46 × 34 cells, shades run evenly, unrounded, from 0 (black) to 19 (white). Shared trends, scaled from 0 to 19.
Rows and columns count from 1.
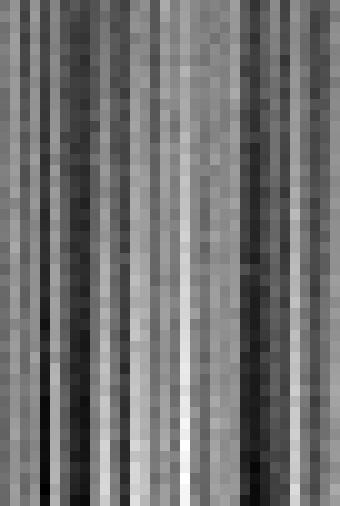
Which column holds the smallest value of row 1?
26
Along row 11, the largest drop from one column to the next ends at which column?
5
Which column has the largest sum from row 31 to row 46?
19
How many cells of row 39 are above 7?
23
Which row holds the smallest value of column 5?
45
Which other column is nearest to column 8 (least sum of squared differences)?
9
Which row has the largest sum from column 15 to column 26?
41
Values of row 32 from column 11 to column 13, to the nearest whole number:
14 8 5
